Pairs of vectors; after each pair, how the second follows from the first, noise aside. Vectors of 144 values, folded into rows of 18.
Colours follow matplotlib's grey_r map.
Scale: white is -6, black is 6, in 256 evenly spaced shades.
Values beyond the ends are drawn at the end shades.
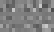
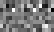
scaled up.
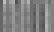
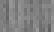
reversed, negated, shrunk.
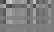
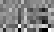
reversed, negated, scaled up.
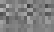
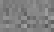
reversed, negated, shrunk.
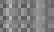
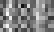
scaled up.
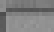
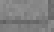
reversed, shrunk.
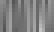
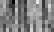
reversed, negated, scaled up.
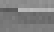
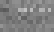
partly zeroed.
